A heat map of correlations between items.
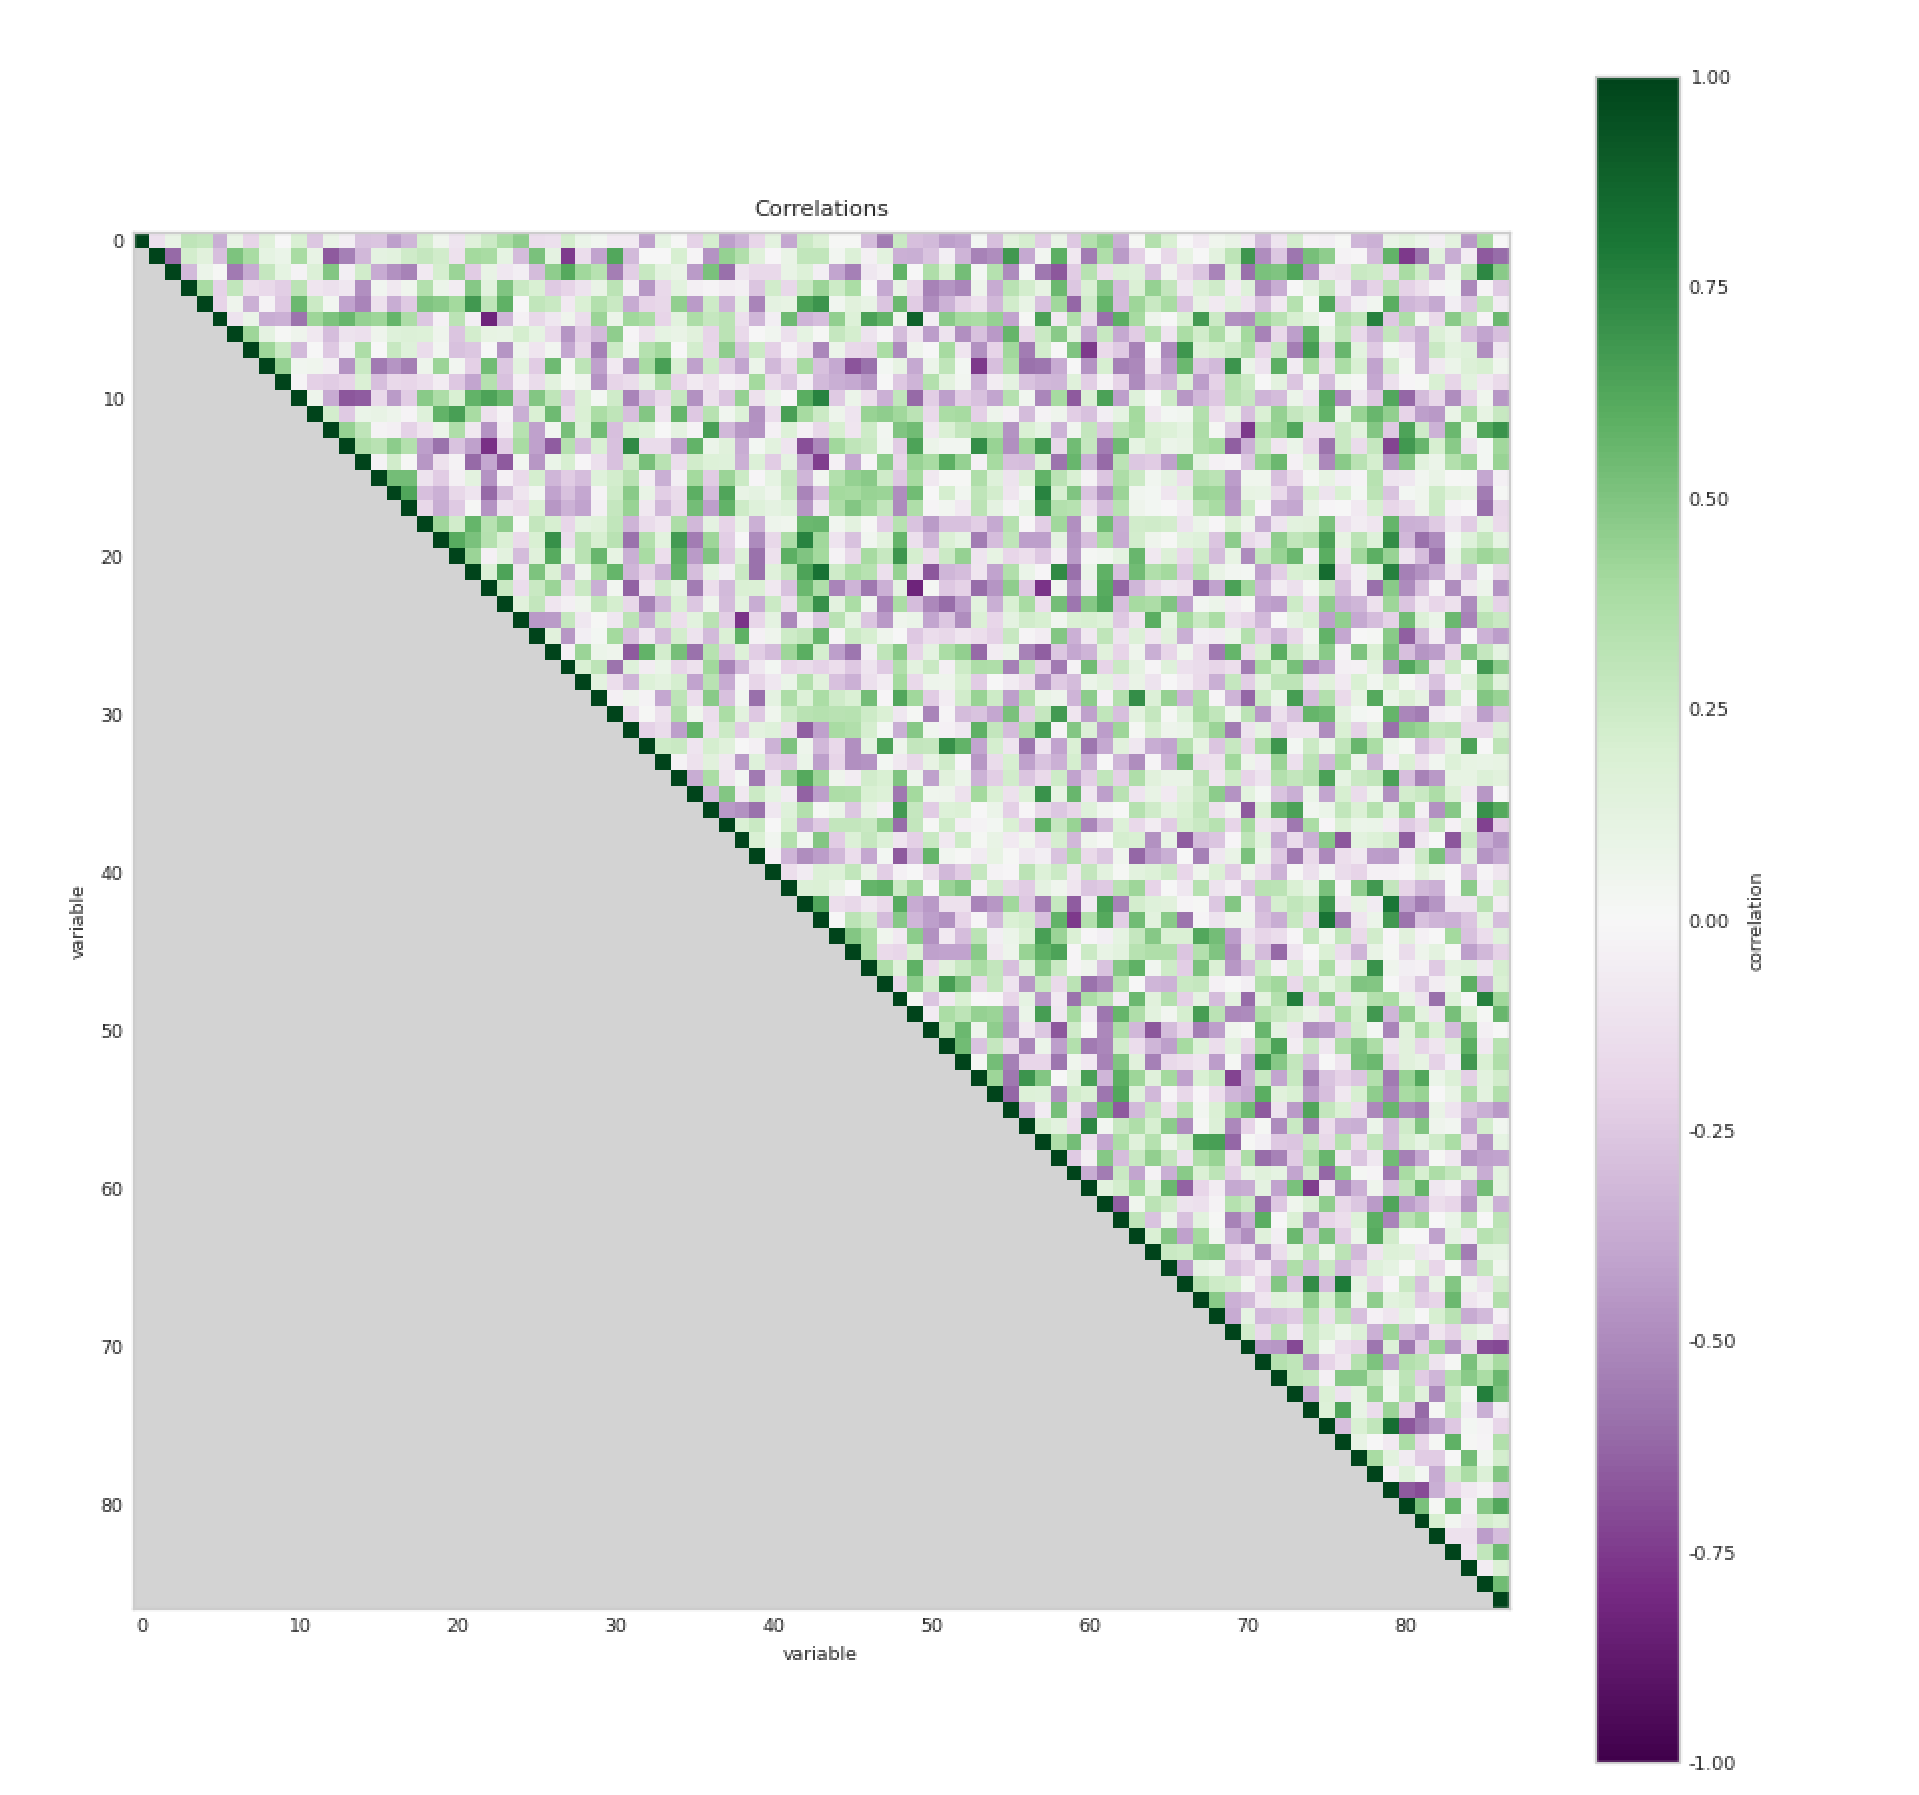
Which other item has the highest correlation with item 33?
8
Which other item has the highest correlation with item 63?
29
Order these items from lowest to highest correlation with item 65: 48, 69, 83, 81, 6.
69, 6, 83, 81, 48
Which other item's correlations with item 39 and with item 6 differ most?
50
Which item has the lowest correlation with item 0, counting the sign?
47
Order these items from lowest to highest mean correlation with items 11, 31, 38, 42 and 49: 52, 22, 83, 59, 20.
22, 59, 83, 52, 20
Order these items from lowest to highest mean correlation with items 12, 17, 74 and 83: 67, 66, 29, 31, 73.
73, 29, 31, 66, 67
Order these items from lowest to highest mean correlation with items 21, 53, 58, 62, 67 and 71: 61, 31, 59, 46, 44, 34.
61, 59, 34, 31, 44, 46
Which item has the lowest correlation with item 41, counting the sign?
24
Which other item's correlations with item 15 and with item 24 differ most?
38
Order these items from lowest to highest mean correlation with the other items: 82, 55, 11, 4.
82, 55, 4, 11
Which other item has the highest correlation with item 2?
85
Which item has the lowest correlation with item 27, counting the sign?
1
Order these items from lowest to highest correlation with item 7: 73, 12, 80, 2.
73, 2, 12, 80
